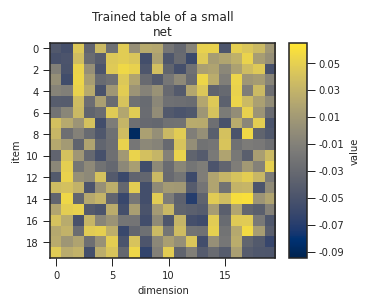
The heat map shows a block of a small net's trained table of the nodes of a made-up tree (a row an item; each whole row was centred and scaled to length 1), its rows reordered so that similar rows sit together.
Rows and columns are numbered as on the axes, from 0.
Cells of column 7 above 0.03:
7
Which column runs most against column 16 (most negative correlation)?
11
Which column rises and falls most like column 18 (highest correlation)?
13
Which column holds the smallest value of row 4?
4
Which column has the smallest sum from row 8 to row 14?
12
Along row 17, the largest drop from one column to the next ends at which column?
6
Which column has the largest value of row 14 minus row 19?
17
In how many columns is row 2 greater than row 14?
9
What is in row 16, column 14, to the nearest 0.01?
0.05
